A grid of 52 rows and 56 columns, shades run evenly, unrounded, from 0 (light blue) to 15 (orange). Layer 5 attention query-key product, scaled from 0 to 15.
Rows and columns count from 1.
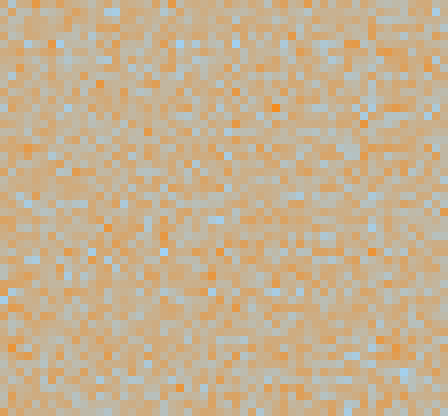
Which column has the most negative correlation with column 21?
41
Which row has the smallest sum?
48
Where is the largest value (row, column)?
14, 35
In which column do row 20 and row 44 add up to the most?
2
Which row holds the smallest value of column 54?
15
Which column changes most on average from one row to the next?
30
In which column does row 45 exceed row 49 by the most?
52
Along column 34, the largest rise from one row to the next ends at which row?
49
